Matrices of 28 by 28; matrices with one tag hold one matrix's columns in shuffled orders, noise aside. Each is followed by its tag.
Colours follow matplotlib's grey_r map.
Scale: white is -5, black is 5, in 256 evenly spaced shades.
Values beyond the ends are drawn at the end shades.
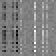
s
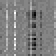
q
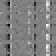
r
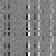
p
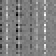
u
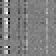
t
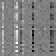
s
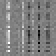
s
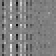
r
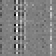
u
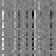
q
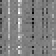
t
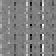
r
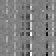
p
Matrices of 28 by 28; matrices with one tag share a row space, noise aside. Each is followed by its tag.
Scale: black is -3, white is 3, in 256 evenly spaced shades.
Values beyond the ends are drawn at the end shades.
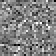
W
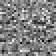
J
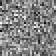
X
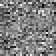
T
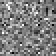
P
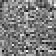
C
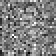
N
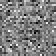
P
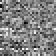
X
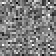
W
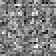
W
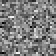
W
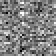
J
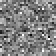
J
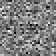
P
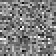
J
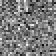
C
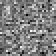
J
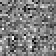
N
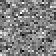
J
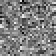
J
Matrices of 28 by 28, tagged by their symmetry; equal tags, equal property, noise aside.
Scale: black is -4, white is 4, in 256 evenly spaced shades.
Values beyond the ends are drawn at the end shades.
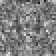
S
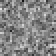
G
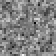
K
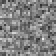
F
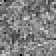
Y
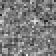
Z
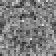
S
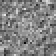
K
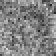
Z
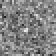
Z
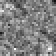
Z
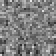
S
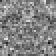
S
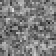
G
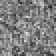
Y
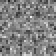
S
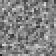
K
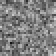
Y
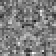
S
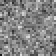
Z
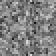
F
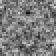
S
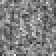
G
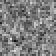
Y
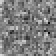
F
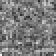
S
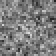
Z
